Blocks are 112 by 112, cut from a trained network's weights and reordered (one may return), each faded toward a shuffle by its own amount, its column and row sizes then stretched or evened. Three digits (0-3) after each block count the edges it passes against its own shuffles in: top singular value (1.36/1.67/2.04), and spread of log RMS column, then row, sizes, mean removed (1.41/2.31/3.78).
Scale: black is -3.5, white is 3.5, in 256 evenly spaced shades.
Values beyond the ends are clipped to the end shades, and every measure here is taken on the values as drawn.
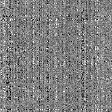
3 2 2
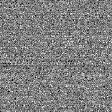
2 1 1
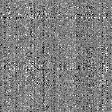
2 2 2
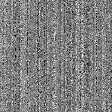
3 2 0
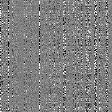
2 3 0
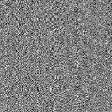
3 2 1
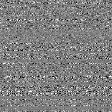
2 0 3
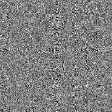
2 2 1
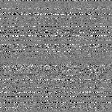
1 1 3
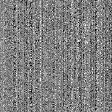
3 2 1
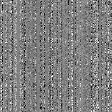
3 3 1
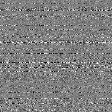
2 0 3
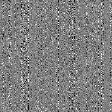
1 3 0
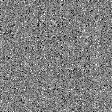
0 1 1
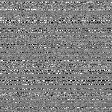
2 0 3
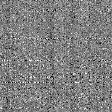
1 0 2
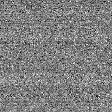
1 0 1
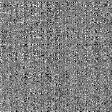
2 1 2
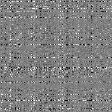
2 2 3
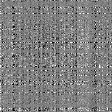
3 2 3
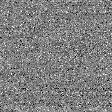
0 0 1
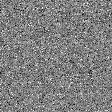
0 0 0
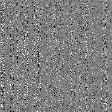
0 3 0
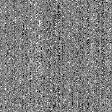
1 2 0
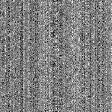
3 2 0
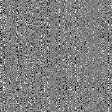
2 3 1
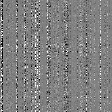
3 3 1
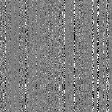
3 3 0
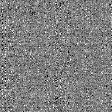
1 2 0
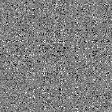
0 2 2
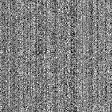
3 1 1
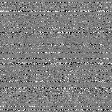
0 0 3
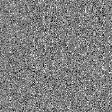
1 2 0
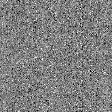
0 1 0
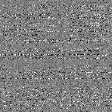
0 1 3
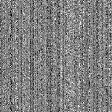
3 2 0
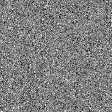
0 1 0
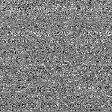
1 0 2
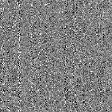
1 2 1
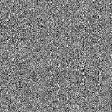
2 2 0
